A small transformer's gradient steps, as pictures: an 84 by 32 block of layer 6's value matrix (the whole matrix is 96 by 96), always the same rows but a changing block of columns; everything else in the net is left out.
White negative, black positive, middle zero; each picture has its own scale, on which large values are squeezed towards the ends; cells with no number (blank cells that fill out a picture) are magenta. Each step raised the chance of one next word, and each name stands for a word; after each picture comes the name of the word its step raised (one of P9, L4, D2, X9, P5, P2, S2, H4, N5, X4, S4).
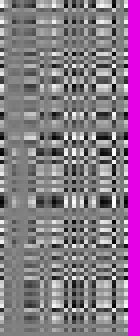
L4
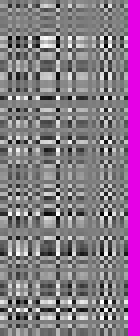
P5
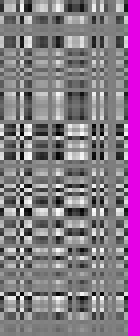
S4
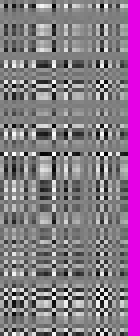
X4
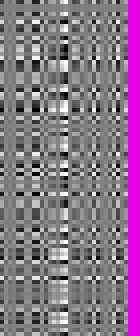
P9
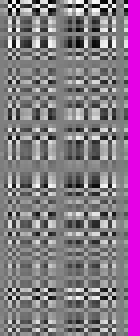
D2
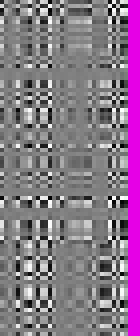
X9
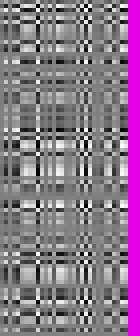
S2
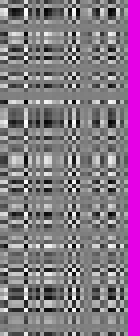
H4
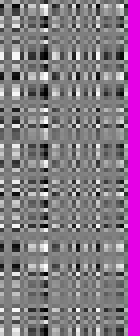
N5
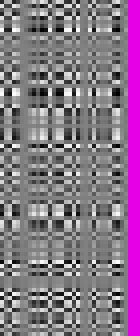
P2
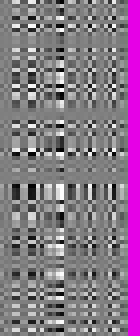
X4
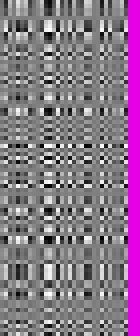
P2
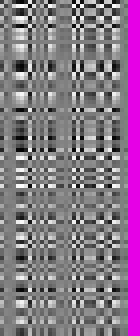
P9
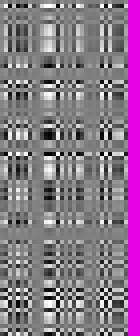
X4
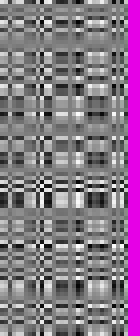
L4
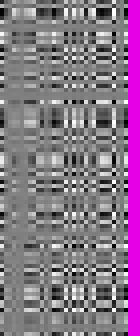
H4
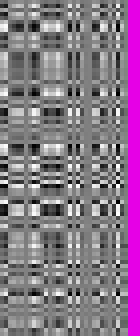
P2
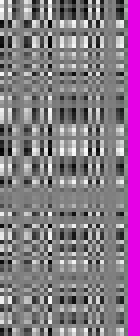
D2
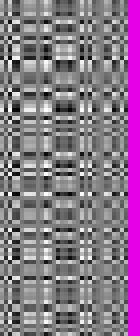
P9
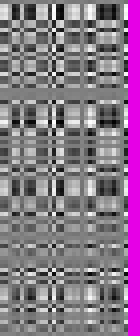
H4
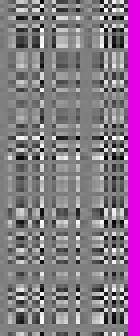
S4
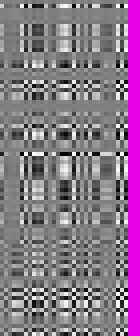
X4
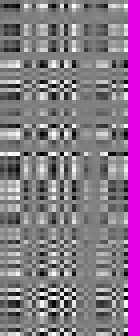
X4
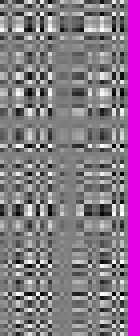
P2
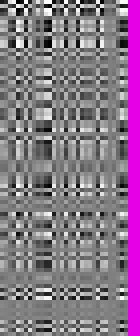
D2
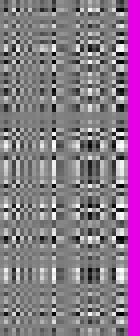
S2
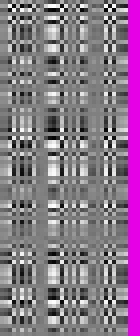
S2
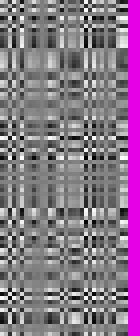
S4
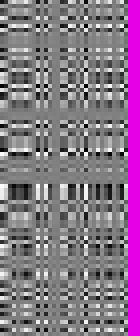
X4
